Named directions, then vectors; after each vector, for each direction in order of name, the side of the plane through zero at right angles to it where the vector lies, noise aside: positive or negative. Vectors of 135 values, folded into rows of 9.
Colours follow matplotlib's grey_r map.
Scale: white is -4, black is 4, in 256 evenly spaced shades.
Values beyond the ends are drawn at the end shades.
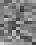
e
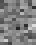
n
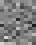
positive, negative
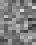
negative, negative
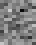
positive, positive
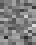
positive, positive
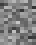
positive, positive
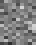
negative, positive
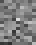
negative, positive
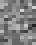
negative, negative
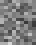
positive, negative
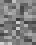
positive, negative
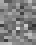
positive, negative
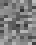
positive, positive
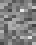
negative, negative
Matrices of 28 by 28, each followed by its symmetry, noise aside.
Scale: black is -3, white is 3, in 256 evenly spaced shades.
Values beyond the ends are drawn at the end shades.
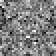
mirrored left to right.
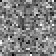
mirrored left to right.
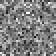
mirrored left to right.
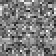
mirrored left to right.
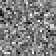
no symmetry.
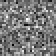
mirrored left to right.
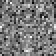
mirrored left to right.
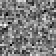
same after a half turn.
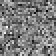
no symmetry.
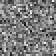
same after a half turn.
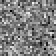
no symmetry.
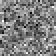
no symmetry.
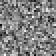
no symmetry.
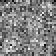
symmetric across the other diagonal.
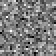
same after a half turn.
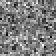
no symmetry.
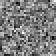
symmetric across the other diagonal.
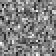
same after a half turn.
